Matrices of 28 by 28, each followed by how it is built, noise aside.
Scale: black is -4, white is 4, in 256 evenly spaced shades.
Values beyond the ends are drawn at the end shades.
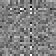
low rank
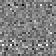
uneven rows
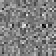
low rank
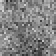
smooth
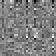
low rank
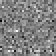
uneven rows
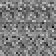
repeating columns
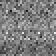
repeating columns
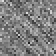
Toeplitz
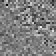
upper triangular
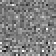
uneven rows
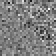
upper triangular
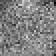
smooth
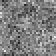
smooth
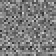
repeating columns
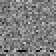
uneven rows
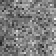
smooth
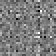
low rank
